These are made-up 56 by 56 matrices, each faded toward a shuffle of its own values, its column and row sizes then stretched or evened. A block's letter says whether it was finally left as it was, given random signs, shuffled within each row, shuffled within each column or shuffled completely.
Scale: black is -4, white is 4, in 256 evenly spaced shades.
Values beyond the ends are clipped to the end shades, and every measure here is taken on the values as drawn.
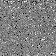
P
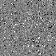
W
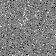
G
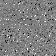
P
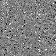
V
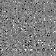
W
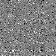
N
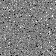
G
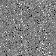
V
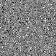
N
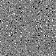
N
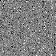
V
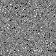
P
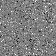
G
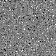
P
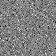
G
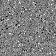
G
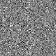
N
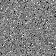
G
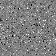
P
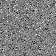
G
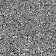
P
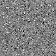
V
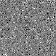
N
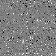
W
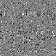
W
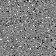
P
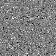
P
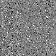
V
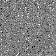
V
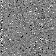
V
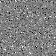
P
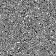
G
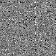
N
